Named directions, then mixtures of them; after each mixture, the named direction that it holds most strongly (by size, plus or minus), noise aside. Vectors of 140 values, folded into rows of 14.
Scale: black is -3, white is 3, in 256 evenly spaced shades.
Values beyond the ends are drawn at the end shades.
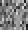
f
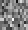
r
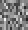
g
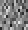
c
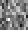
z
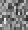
g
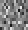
c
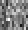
z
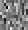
g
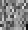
f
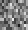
r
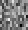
z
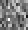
z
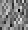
c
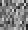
f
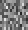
g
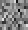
r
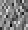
c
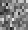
r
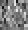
r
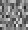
g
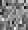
f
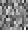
c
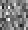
z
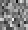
r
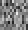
f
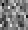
z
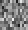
r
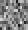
r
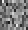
f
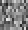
f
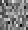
g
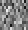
c
